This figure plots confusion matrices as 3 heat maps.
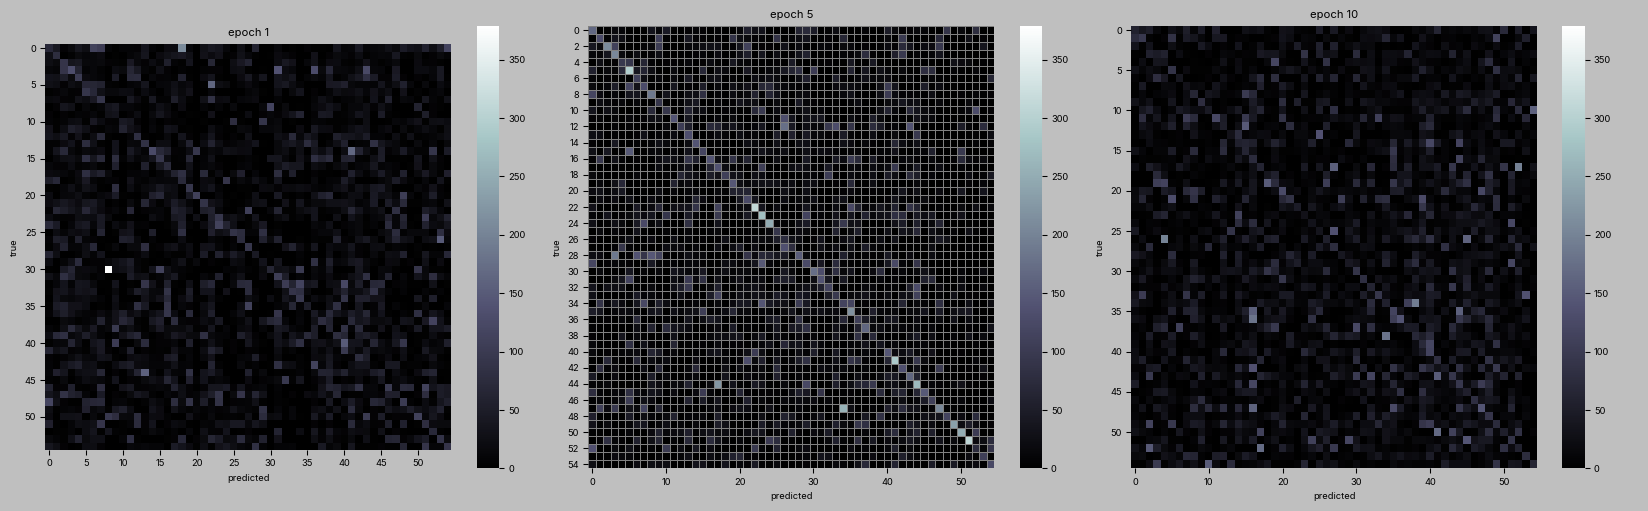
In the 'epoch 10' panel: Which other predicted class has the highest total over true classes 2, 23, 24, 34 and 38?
14
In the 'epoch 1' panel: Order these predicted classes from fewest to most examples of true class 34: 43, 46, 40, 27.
46, 27, 43, 40
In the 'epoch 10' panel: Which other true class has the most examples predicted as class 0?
1
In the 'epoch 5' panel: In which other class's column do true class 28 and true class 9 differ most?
3
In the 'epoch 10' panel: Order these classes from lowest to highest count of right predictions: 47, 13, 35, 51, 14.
13, 14, 51, 35, 47
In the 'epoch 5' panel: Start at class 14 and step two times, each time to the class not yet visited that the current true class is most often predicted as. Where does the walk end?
21
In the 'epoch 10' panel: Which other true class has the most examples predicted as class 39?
21
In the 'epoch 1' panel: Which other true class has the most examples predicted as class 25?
10
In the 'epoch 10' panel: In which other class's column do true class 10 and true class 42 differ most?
54
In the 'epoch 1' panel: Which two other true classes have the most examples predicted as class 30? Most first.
8, 37
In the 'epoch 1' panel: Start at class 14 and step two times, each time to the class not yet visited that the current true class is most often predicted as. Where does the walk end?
40
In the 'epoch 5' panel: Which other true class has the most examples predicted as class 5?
15
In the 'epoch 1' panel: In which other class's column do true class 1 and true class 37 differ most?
52
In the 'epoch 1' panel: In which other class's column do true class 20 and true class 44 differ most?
13
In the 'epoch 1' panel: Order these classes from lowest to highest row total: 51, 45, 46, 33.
45, 51, 33, 46
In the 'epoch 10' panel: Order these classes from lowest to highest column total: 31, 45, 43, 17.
31, 17, 43, 45
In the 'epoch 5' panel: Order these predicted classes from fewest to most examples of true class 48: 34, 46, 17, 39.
34, 46, 17, 39
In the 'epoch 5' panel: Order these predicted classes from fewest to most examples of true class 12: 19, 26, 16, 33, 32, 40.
40, 19, 16, 32, 33, 26
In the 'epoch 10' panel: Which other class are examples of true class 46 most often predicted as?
9
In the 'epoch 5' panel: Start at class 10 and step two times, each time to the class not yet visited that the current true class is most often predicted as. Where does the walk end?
0
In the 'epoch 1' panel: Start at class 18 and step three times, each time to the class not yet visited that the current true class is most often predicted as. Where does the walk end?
51
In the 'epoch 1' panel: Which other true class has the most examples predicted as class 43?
3
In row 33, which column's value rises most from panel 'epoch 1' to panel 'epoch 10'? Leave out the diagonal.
53
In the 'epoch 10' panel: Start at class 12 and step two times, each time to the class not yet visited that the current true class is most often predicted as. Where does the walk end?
35
